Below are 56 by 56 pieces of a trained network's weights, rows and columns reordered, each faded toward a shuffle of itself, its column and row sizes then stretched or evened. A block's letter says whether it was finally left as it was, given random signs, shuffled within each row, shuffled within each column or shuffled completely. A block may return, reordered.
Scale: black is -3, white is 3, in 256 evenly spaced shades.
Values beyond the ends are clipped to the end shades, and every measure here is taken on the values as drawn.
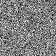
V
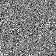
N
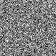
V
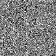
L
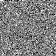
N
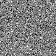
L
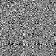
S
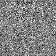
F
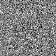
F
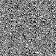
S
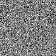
F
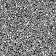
V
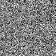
L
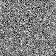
V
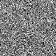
L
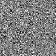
S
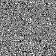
F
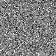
L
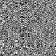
S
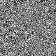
F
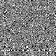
S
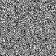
S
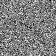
V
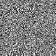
S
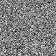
N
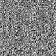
S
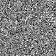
L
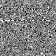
N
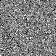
V
